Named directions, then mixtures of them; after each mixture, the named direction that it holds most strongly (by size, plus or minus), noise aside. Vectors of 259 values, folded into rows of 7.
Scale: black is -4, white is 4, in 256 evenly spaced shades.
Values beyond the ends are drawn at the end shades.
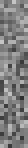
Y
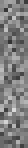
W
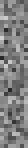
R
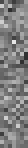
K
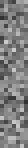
R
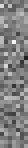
K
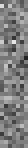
Y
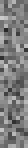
R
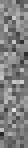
W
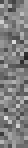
K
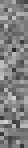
W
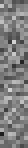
K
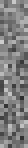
Y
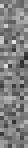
Y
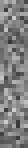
W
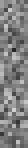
W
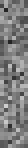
Y
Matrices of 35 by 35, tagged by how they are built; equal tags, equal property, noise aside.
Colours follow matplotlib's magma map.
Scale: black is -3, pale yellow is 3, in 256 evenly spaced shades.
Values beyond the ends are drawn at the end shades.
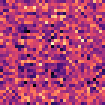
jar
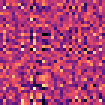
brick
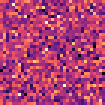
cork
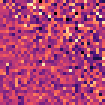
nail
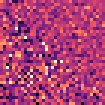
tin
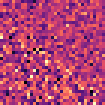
tin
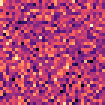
cork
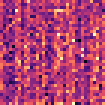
jar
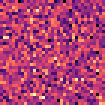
cork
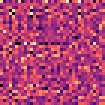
brick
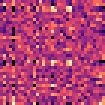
brick
